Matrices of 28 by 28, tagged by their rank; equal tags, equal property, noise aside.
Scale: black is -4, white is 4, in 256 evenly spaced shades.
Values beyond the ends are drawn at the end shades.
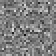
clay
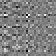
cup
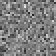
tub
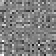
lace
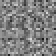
lace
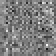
lace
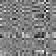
cup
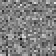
tub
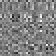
cup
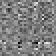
lace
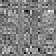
lace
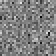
tub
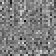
clay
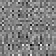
cup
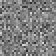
tub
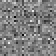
clay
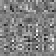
lace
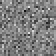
tub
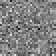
tub
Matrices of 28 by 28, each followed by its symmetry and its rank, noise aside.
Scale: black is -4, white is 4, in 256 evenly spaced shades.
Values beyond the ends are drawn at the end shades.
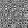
no symmetry, rank six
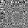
no symmetry, rank four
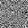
no symmetry, rank six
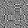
antisymmetric, rank four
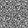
symmetric, rank six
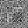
symmetric, rank four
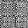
no symmetry, rank four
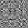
no symmetry, rank four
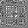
symmetric, rank four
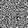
symmetric, rank six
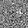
no symmetry, rank six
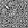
symmetric, rank six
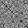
symmetric, rank six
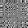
no symmetry, rank four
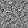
antisymmetric, rank six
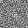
symmetric, rank six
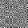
no symmetry, rank four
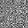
no symmetry, rank six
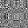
no symmetry, rank four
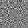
antisymmetric, rank four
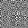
no symmetry, rank four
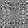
antisymmetric, rank four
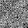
symmetric, rank six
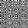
antisymmetric, rank four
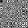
symmetric, rank four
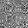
no symmetry, rank six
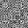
symmetric, rank four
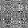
antisymmetric, rank four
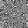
no symmetry, rank six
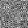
no symmetry, rank four
